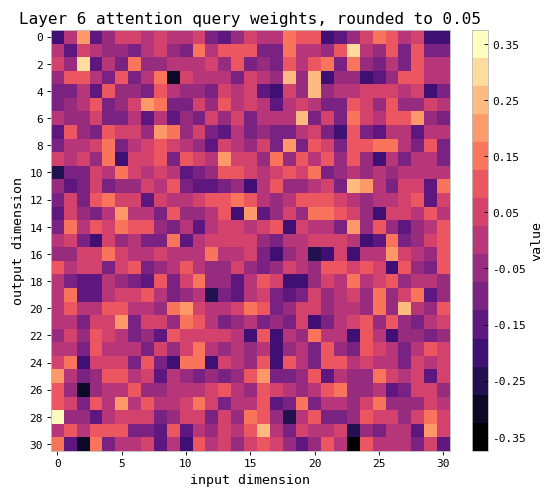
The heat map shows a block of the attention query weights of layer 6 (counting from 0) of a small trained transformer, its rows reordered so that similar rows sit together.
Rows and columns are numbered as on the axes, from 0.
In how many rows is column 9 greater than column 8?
12
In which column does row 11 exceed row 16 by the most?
23
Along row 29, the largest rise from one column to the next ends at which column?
29
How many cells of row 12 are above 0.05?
10
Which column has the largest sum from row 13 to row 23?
5
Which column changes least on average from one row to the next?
30
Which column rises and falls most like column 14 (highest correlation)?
19
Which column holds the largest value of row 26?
22
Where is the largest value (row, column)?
28, 0
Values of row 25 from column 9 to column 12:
0 -0.05 -0.1 -0.05
